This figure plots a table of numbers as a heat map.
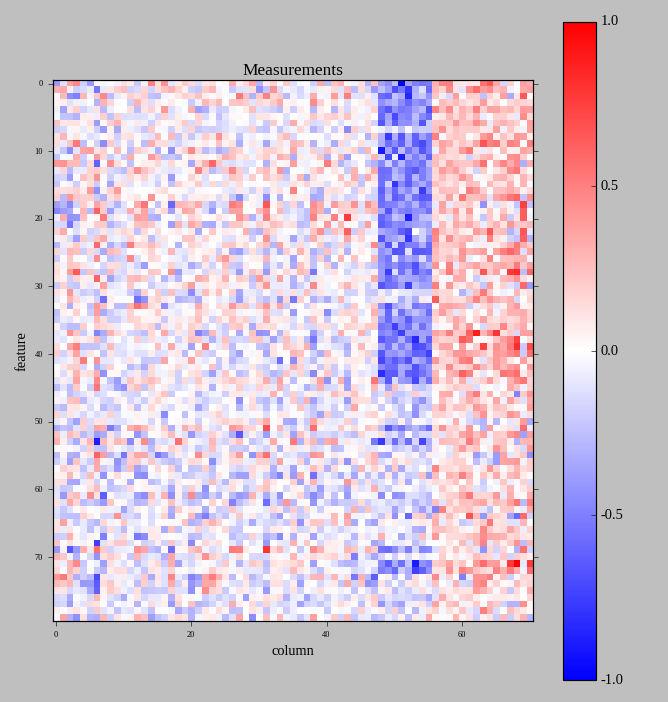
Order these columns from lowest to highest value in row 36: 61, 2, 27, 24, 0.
2, 24, 0, 27, 61
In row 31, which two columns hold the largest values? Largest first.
63, 2
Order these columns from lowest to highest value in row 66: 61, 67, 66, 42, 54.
54, 42, 61, 66, 67
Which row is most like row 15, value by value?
5
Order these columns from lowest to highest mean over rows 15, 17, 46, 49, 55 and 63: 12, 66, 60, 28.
28, 12, 60, 66
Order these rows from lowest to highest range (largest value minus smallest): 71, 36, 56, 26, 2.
56, 26, 36, 2, 71
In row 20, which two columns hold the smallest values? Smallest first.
52, 48
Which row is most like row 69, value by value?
18
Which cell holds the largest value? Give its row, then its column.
71, 68
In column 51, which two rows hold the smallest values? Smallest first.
0, 11
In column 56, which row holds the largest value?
32
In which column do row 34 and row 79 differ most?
55
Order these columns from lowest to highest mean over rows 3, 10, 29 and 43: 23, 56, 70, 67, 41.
23, 41, 56, 70, 67
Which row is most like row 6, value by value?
16
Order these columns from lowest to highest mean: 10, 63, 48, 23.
48, 10, 23, 63
